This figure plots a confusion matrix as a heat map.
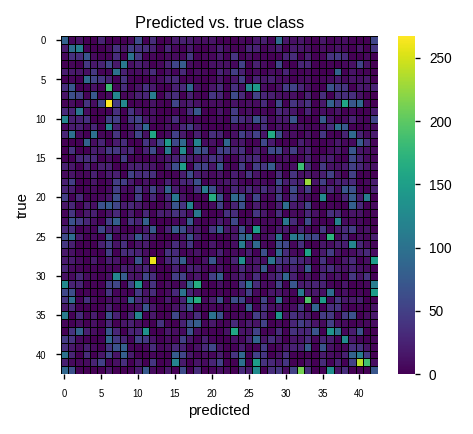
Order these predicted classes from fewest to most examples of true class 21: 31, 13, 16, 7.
13, 31, 16, 7
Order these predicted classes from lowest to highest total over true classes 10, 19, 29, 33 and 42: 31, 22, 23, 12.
22, 12, 23, 31
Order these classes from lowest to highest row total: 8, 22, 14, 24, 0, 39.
0, 22, 39, 24, 14, 8
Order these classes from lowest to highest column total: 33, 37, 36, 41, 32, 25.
41, 25, 37, 32, 36, 33
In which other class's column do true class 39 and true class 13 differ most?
14
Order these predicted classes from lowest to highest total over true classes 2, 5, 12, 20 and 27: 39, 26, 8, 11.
11, 8, 26, 39
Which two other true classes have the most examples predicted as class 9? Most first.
2, 33
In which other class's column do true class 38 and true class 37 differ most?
23
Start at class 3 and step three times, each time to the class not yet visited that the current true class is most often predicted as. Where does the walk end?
26
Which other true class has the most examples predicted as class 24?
28
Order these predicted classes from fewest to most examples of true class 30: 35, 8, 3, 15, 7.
3, 35, 15, 8, 7
